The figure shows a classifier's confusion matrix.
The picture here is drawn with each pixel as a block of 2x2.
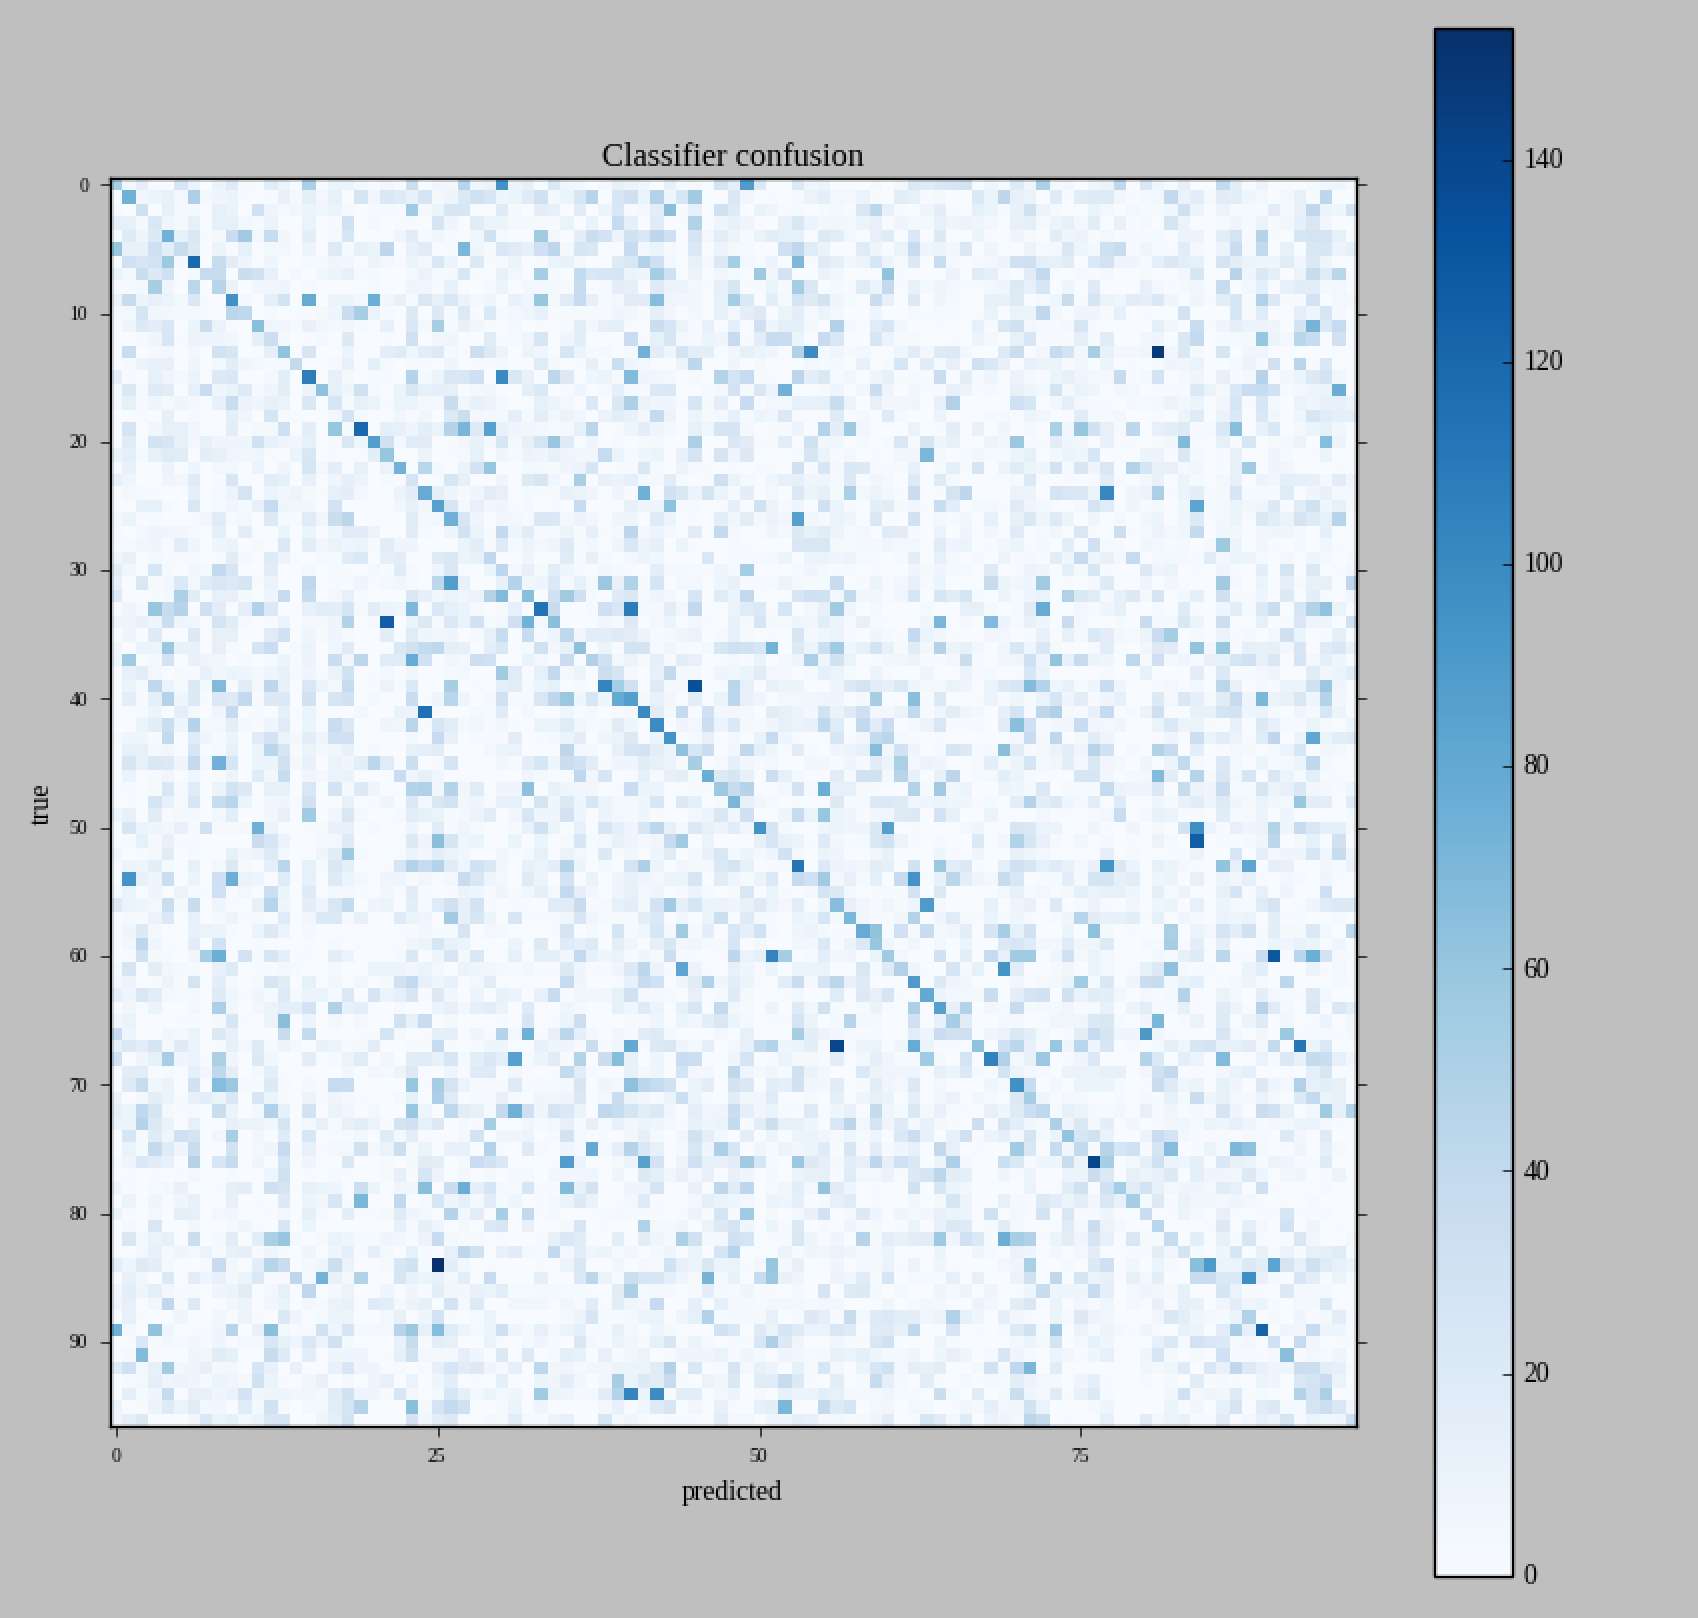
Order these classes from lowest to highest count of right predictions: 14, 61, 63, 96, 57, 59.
96, 14, 61, 59, 57, 63
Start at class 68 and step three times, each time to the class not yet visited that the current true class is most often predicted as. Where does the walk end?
53
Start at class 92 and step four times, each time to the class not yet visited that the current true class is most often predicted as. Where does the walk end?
85
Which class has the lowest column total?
14
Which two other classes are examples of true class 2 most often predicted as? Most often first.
43, 23
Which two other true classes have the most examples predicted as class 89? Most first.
40, 12
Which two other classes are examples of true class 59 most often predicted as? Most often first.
82, 2
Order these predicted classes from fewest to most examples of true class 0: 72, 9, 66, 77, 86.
77, 9, 66, 86, 72
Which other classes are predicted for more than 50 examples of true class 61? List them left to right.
44, 69, 82
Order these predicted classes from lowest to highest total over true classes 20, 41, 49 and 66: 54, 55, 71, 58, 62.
71, 58, 54, 62, 55
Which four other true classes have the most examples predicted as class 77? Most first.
24, 53, 76, 75
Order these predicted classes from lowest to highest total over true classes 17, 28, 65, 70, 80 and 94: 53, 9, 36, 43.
43, 36, 53, 9
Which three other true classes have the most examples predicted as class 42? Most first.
94, 9, 7
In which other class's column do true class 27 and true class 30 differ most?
49
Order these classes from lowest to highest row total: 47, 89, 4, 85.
4, 47, 85, 89
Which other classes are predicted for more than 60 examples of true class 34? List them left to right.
21, 32, 64, 68
